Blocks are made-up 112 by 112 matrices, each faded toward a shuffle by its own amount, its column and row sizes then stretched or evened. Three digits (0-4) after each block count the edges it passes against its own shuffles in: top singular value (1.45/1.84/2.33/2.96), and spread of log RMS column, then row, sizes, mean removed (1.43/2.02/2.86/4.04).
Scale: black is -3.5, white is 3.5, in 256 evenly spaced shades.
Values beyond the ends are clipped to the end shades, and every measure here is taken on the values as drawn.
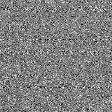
0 0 3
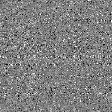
2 1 2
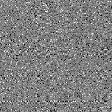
3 0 2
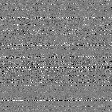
1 0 4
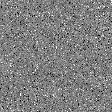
0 1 1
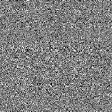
2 1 2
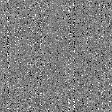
0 3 1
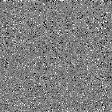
0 2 2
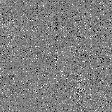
0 2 2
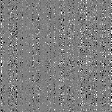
1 4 2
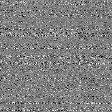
1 0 4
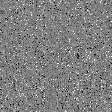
1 1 0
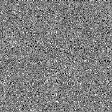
2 1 2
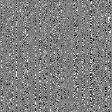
1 4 0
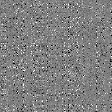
2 3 2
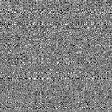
3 0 3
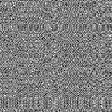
4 0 0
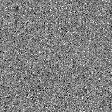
1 0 1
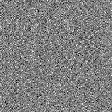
3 0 0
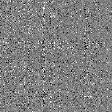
0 3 2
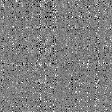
2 3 2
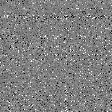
1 1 2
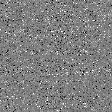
0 1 2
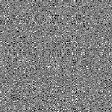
3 2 2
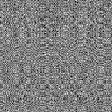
4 0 0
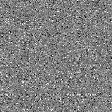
2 0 1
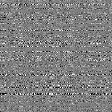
3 1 4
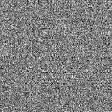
2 0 1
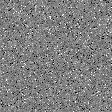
0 0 0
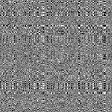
4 3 3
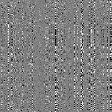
4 4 1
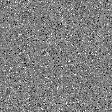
0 1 1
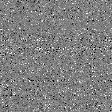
0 1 2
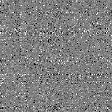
2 1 2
